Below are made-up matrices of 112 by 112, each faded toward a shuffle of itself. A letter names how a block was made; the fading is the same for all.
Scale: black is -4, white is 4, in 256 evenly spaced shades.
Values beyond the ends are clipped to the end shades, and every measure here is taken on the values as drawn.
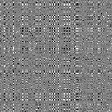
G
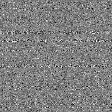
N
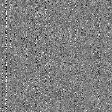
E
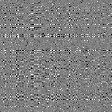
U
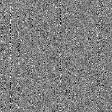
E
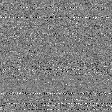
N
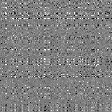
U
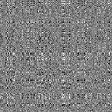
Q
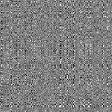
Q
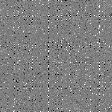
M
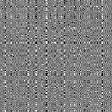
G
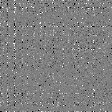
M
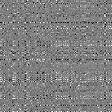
U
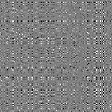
G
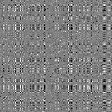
G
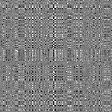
G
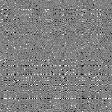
U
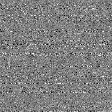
N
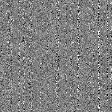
E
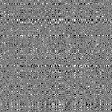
U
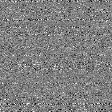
N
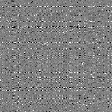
U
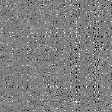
M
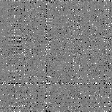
M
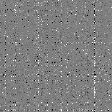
M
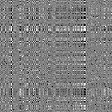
G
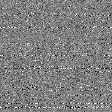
N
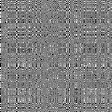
G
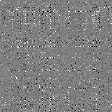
M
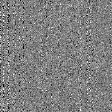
E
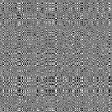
G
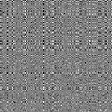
G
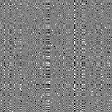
G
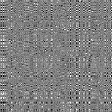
G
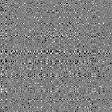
U
